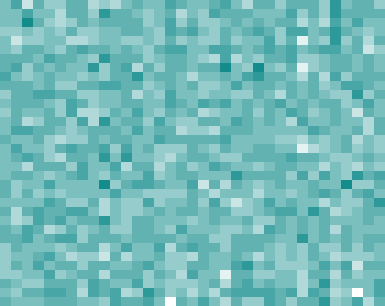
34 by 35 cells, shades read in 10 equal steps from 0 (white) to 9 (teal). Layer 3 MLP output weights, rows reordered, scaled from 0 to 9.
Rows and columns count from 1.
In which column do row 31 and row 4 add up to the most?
18
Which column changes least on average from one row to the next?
1
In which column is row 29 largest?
5
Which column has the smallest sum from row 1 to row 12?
28
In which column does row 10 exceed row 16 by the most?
33
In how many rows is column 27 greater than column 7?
14
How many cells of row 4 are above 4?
25
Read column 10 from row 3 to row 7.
6 5 5 6 8
